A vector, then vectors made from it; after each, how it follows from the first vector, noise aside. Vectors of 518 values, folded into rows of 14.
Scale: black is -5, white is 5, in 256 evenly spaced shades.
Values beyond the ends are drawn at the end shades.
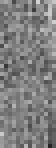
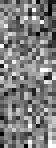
negated, scaled up.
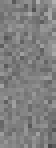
shrunk.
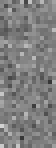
reversed, partly zeroed.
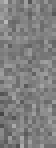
reversed, negated, shrunk.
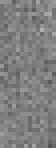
shrunk.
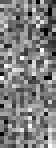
negated, scaled up.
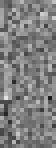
wrapped around, negated.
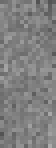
negated, shrunk.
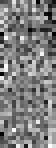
negated, scaled up.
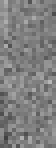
reversed, negated, shrunk.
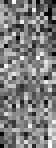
negated, scaled up.
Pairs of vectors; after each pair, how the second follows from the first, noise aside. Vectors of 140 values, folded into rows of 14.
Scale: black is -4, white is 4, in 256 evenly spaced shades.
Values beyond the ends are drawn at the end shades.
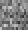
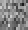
reversed, negated.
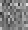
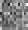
copied.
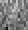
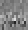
wrapped around, negated, partly zeroed.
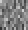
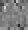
wrapped around, negated, partly zeroed.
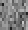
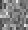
reversed, negated.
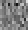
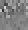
reversed, partly zeroed.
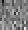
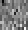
copied.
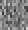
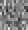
copied.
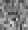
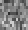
copied.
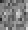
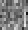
wrapped around.
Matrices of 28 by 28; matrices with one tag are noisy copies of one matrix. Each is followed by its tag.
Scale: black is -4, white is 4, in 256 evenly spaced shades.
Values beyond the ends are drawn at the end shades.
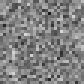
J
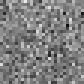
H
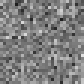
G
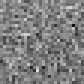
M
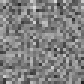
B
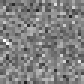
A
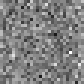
J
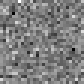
J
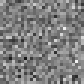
G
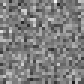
B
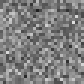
A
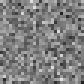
B
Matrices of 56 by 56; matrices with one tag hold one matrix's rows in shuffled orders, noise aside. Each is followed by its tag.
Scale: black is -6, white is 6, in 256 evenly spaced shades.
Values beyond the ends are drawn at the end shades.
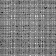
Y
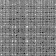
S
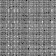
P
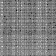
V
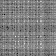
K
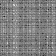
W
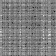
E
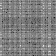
E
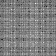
Y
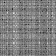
W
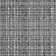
P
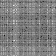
W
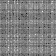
P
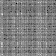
V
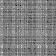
V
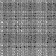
V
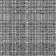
S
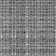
S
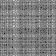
W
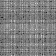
Y
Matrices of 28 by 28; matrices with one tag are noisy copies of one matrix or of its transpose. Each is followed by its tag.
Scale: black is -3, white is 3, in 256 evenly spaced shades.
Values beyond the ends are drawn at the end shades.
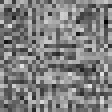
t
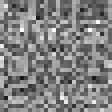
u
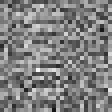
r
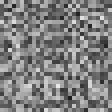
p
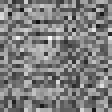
r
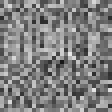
r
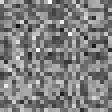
p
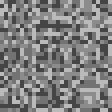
p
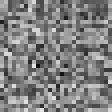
u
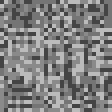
t
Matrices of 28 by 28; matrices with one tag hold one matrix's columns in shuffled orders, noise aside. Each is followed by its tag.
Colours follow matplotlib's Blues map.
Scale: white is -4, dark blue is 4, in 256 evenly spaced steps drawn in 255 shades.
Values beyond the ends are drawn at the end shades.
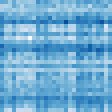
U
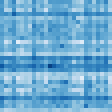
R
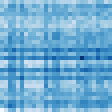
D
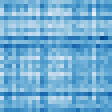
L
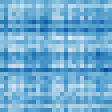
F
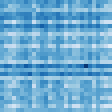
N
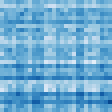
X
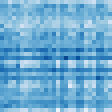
D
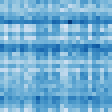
U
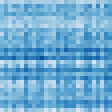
D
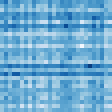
N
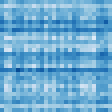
F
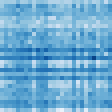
D
